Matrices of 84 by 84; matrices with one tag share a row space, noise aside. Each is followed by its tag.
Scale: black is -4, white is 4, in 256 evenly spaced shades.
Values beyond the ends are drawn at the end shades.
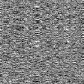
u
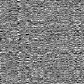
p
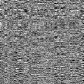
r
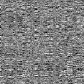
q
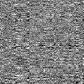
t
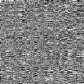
q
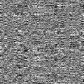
r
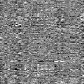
r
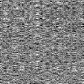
u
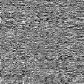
q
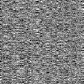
u
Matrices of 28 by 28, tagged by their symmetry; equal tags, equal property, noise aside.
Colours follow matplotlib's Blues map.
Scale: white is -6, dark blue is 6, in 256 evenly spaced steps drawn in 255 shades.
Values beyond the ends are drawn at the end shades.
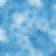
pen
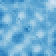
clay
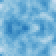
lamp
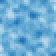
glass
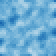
glass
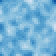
clay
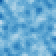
glass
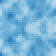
lamp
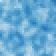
clay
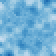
glass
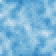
glass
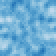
glass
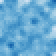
clay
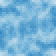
glass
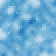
pen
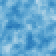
clay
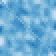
glass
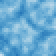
clay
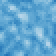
clay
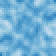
glass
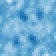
glass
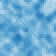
clay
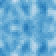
lamp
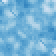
clay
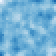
pen
